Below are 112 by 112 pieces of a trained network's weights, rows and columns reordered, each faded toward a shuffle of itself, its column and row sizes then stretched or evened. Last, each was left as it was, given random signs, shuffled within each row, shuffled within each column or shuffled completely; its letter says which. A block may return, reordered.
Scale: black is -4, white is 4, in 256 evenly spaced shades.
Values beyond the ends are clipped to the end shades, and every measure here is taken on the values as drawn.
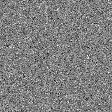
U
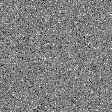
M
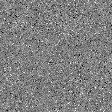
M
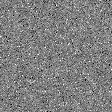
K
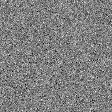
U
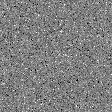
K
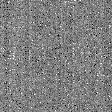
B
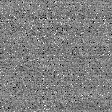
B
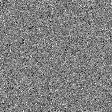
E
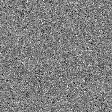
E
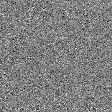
U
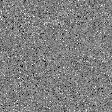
M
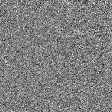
B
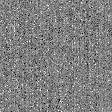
E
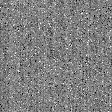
E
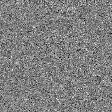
M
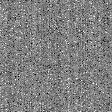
B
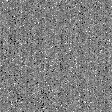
B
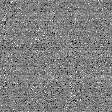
B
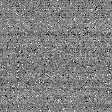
B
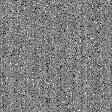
E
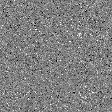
M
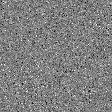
K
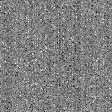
B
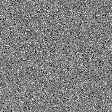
U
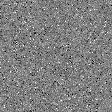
E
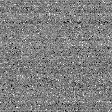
B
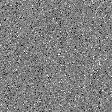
E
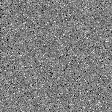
K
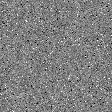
K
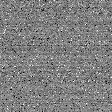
U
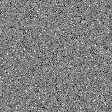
K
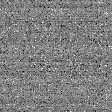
B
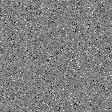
K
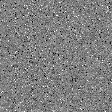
E
